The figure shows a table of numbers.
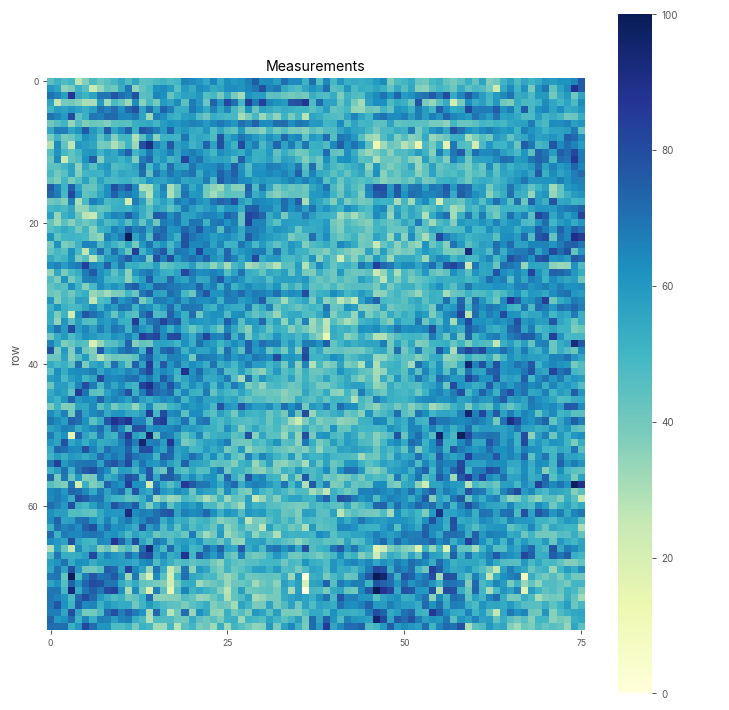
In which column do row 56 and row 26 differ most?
59
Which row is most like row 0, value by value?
18
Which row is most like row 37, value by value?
1
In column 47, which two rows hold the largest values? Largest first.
70, 72
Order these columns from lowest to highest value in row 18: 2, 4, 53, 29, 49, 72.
4, 53, 2, 49, 72, 29
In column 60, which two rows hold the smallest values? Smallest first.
9, 66
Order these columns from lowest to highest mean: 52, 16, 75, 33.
33, 52, 75, 16
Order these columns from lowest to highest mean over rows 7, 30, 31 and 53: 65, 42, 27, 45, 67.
42, 45, 27, 67, 65
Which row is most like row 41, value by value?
67
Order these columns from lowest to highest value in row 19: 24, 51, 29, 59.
51, 24, 59, 29
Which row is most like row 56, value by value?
38
